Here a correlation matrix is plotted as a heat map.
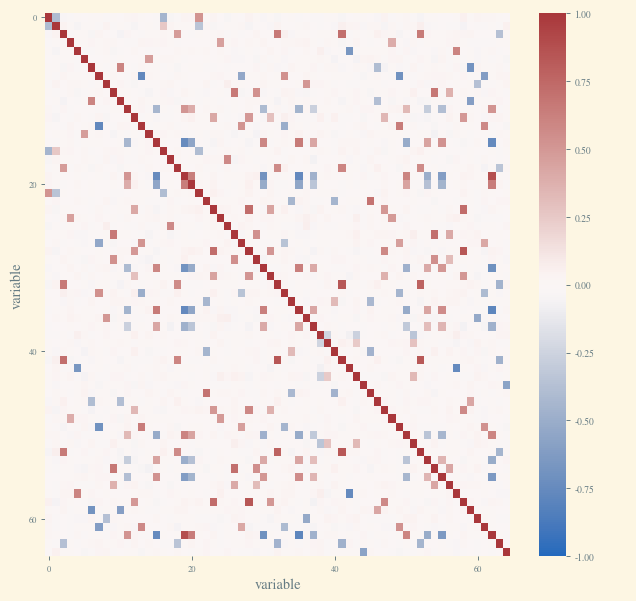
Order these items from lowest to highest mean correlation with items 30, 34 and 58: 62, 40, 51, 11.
62, 11, 51, 40
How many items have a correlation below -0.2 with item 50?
6
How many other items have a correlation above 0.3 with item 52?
4
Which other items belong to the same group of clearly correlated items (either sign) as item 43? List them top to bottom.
38, 39, 51
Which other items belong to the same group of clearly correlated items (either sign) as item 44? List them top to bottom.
64
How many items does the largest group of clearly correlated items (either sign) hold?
11
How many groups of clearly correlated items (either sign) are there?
15
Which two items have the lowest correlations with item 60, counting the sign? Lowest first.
36, 8
